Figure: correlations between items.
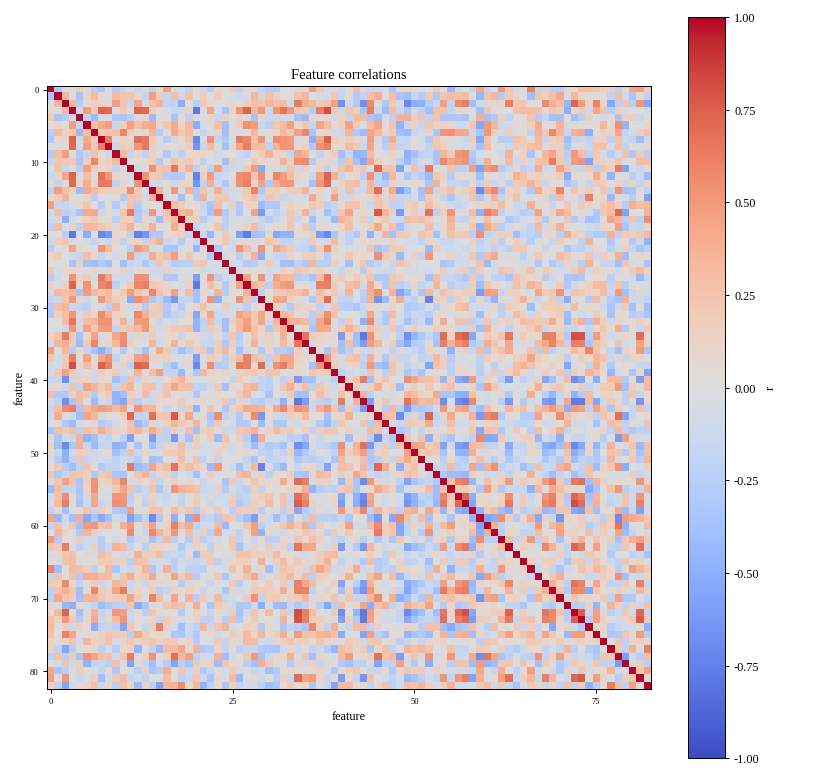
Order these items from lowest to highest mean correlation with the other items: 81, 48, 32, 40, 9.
48, 40, 9, 81, 32
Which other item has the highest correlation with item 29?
38
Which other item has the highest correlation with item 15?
74
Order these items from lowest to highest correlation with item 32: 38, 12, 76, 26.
76, 26, 12, 38
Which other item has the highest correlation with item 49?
43
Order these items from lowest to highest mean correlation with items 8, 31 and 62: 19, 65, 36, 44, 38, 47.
36, 19, 47, 65, 44, 38
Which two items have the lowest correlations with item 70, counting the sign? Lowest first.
59, 48
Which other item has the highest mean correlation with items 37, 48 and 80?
66
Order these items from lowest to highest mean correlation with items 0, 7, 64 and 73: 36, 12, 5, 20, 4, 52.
20, 52, 4, 36, 5, 12
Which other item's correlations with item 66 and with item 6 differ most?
55
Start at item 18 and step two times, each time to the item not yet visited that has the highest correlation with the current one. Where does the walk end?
77
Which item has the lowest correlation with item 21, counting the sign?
82
